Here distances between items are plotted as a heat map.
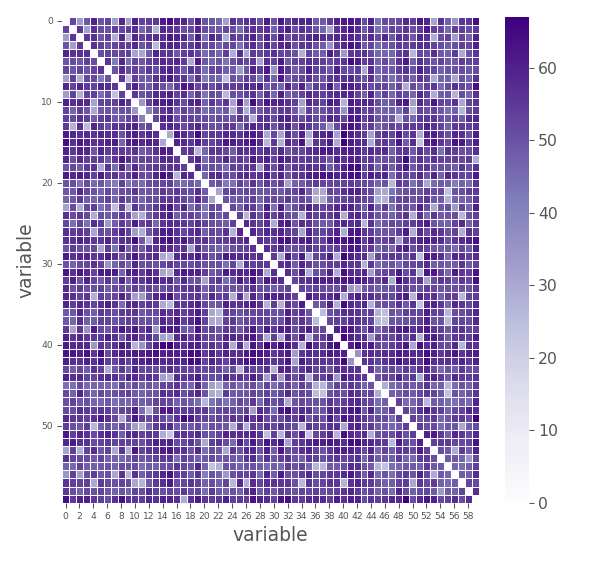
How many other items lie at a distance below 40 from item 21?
6
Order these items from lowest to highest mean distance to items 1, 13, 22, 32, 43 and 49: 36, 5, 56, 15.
36, 56, 5, 15
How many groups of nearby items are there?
14
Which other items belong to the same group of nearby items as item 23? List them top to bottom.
0, 2, 7, 9, 53, 56
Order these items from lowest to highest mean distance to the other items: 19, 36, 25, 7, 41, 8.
7, 36, 25, 8, 19, 41
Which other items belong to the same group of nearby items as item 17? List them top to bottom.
59
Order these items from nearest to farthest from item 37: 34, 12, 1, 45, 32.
45, 1, 12, 34, 32
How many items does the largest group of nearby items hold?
9
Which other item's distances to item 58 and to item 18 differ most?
5
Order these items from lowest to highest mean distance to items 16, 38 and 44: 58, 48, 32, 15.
15, 58, 32, 48
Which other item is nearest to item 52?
47
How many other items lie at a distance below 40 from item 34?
8
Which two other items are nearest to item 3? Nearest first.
13, 1
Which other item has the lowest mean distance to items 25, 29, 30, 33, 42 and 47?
43
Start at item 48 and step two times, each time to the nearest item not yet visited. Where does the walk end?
27
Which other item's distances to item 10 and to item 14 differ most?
40
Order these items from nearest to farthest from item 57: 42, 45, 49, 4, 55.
4, 55, 45, 49, 42
